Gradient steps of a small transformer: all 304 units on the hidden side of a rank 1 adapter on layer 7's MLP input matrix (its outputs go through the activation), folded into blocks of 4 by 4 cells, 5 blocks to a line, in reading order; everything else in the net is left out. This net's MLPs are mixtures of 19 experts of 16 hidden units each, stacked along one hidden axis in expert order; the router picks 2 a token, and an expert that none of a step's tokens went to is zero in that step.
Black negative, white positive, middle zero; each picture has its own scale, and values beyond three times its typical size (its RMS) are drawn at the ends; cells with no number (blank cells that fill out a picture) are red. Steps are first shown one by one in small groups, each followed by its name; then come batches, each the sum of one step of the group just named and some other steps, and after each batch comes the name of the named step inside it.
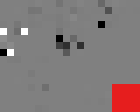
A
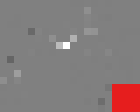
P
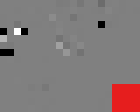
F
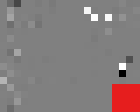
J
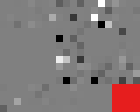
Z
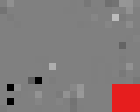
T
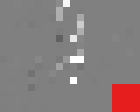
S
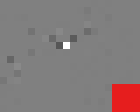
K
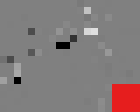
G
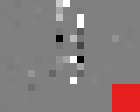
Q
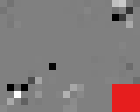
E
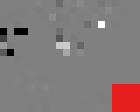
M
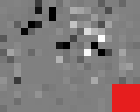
G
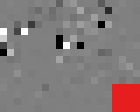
A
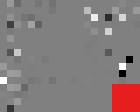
J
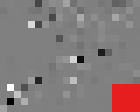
Q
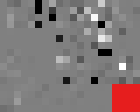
Z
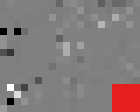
M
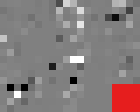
E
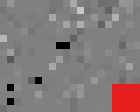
T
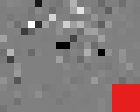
G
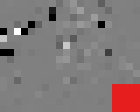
F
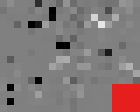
T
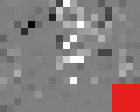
S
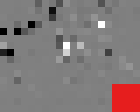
M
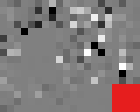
J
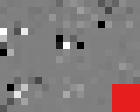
A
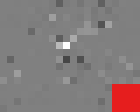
P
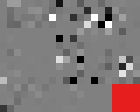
Z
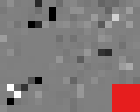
T
